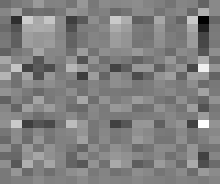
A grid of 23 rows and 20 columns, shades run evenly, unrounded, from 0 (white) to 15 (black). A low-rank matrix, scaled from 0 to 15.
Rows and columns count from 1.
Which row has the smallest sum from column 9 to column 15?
3
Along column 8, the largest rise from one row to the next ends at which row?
10
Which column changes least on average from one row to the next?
6
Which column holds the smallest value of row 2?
19
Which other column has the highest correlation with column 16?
1
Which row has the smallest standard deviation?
23
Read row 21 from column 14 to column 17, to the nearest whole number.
9 6 7 9
